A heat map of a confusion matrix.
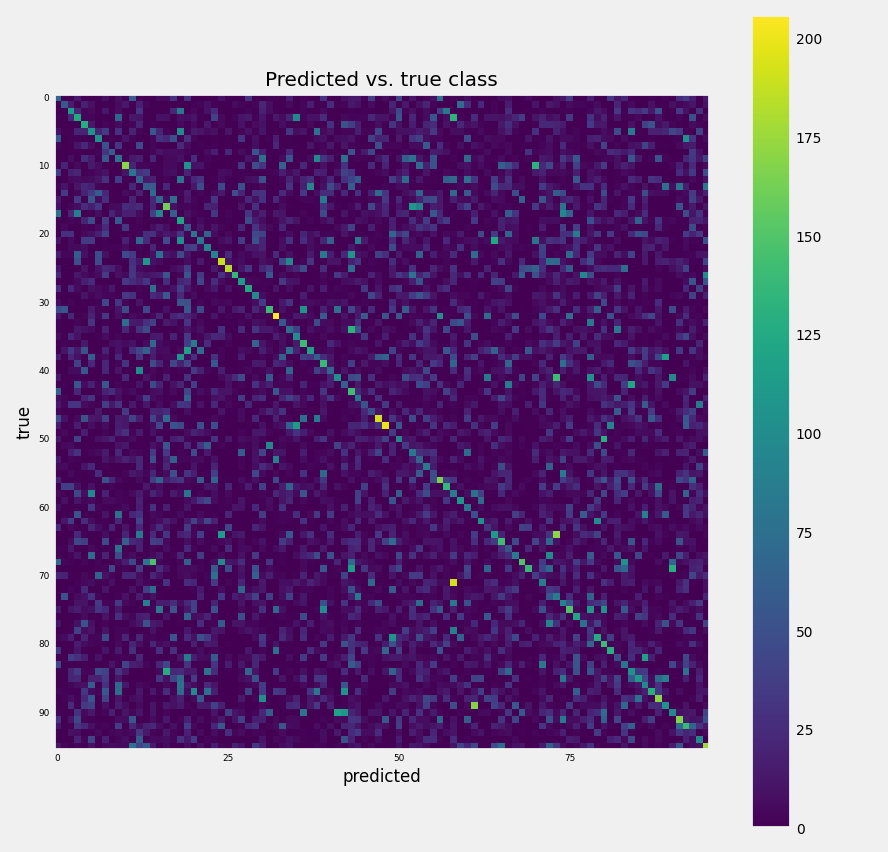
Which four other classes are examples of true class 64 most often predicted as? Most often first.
73, 24, 12, 34
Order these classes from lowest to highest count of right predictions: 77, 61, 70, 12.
70, 61, 12, 77
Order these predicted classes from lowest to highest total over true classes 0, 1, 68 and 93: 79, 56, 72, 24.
72, 79, 56, 24
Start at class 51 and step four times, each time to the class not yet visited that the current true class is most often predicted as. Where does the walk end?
76
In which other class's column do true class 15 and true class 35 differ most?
39
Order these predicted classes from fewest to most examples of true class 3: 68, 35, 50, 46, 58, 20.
20, 46, 68, 50, 35, 58
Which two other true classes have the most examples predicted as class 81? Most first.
48, 32
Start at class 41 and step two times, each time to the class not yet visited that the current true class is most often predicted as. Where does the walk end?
44
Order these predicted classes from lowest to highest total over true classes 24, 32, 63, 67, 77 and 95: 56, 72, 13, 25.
25, 56, 13, 72
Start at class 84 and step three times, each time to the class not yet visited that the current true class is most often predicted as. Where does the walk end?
60
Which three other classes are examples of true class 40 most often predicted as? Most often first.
12, 34, 4
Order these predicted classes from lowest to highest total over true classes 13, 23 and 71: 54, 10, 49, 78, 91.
49, 54, 10, 78, 91
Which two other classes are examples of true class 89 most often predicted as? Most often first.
61, 83
